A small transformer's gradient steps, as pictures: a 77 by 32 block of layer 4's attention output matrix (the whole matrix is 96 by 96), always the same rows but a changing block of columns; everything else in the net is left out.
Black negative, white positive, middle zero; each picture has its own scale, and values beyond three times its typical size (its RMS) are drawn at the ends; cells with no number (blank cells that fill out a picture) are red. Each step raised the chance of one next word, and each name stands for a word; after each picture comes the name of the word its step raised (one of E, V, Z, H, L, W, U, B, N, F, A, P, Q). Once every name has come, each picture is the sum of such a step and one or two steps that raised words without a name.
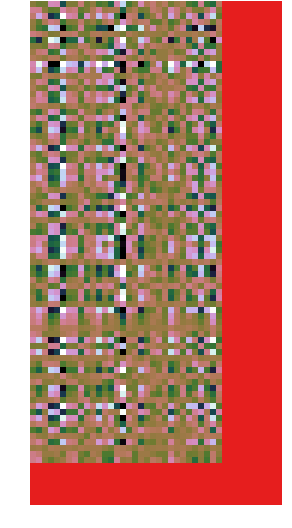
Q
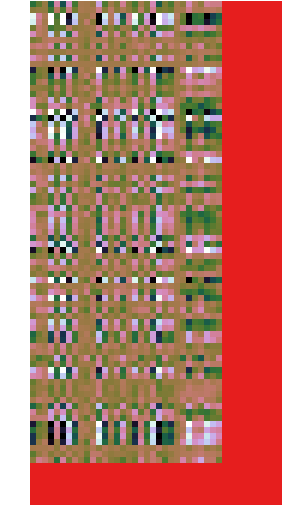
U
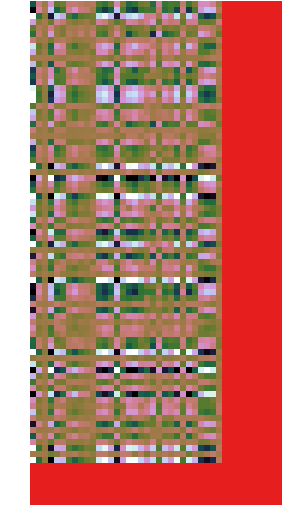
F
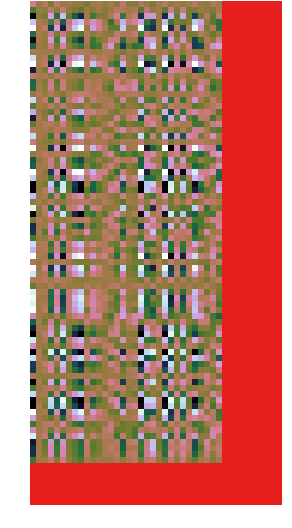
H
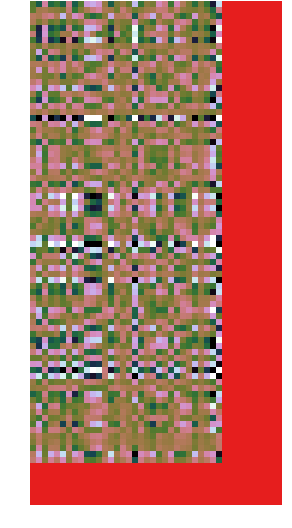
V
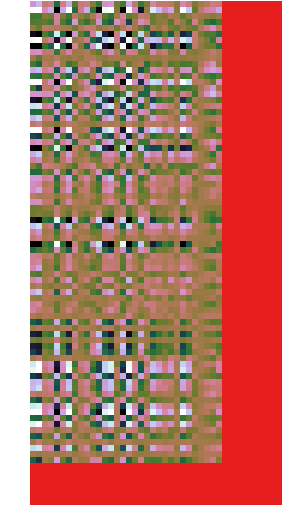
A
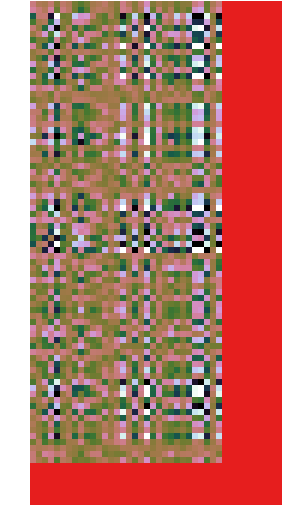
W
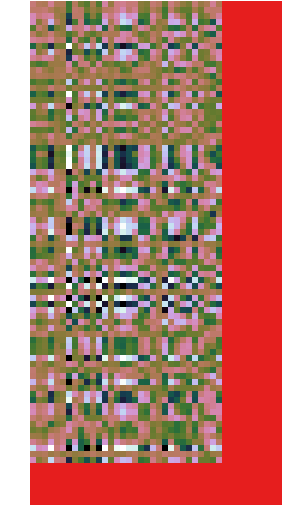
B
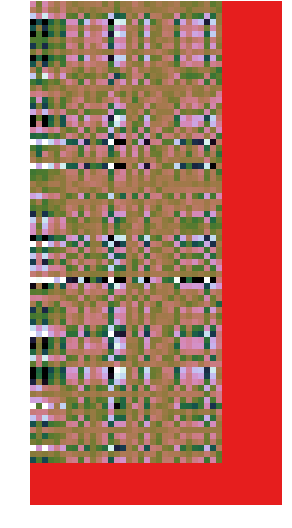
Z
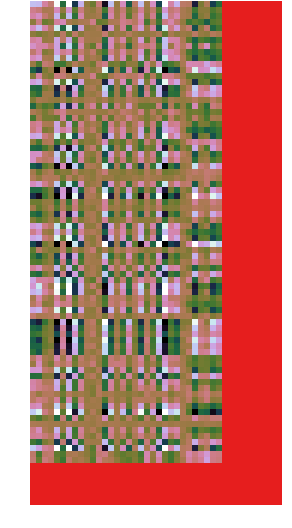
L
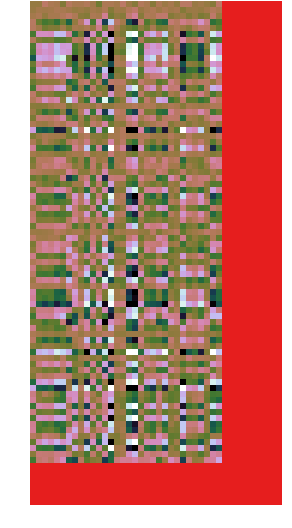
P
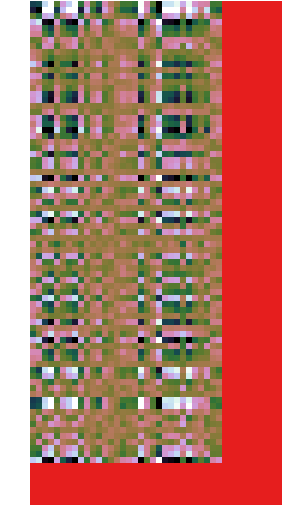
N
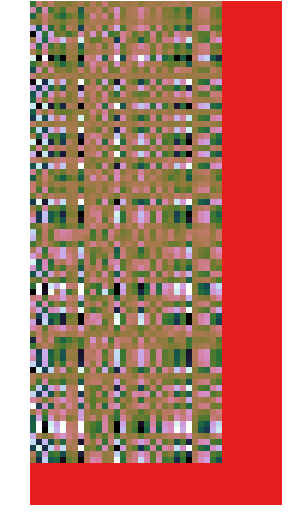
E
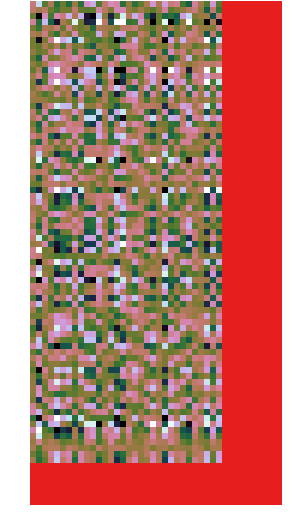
U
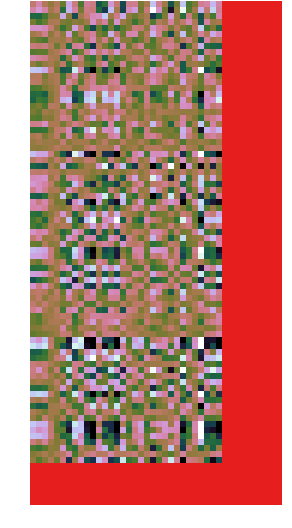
F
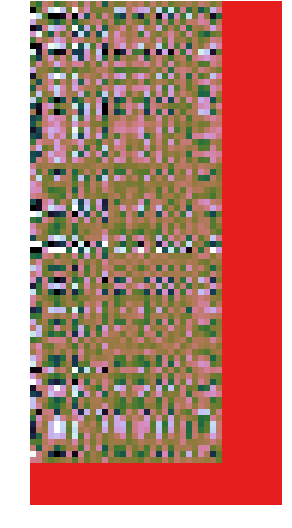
W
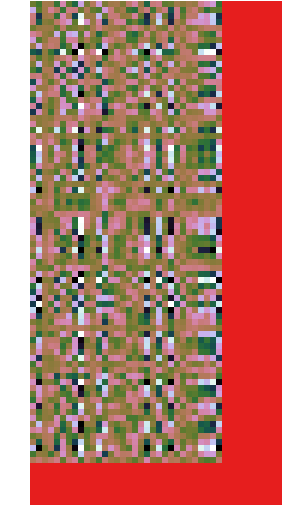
B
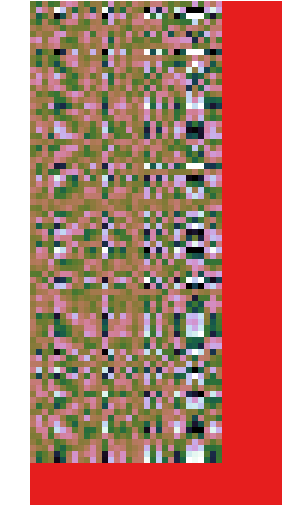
F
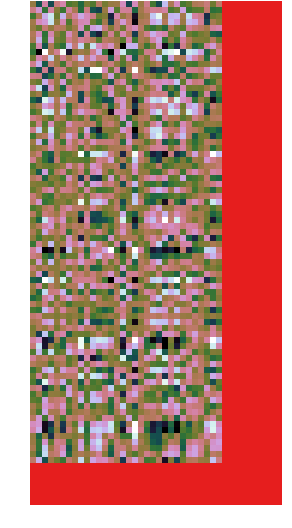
U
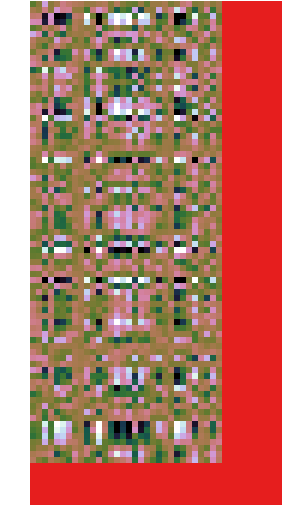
U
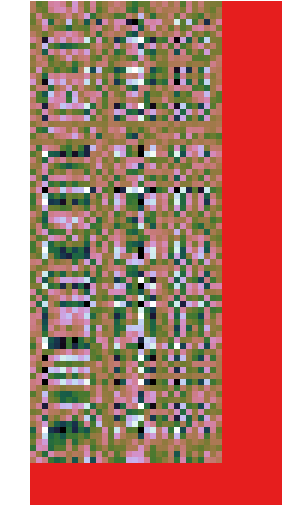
B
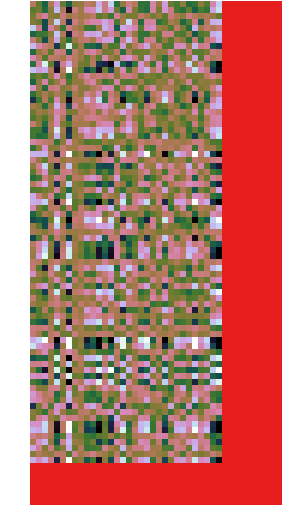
Q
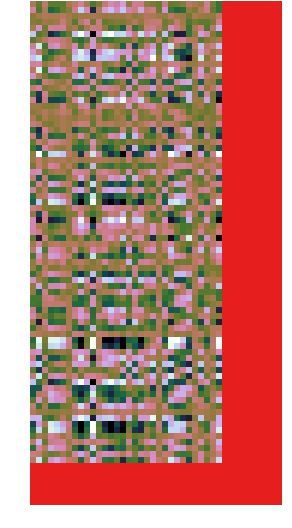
P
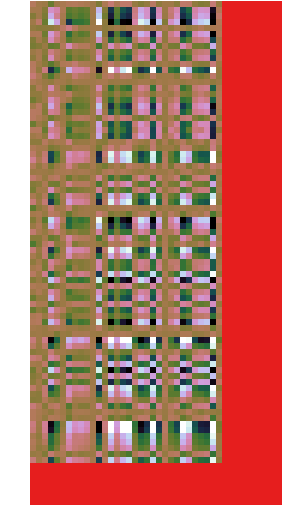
U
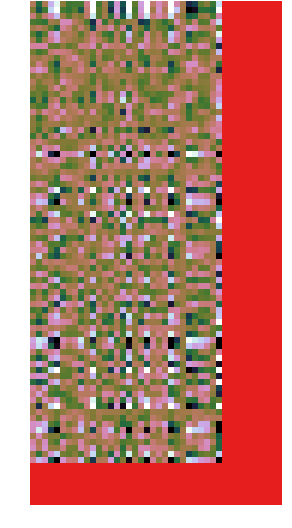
N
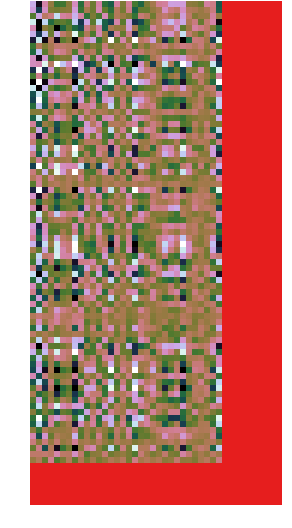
Q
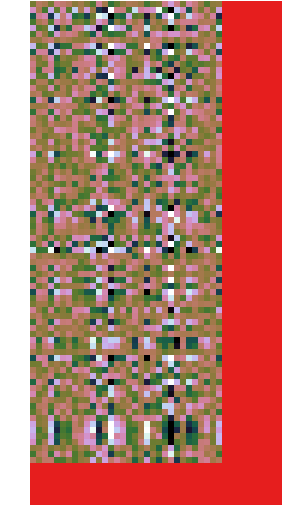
W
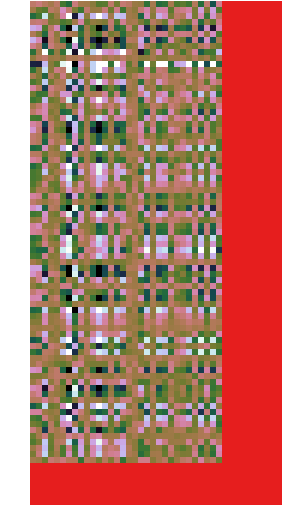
Q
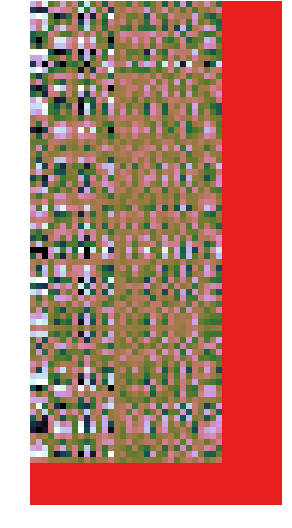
Q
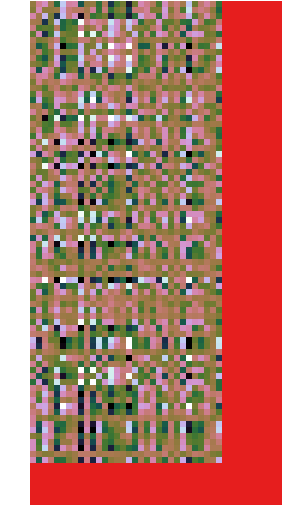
Z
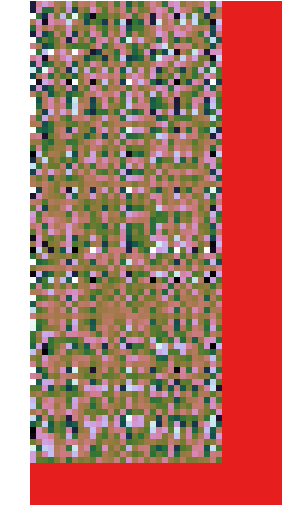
U
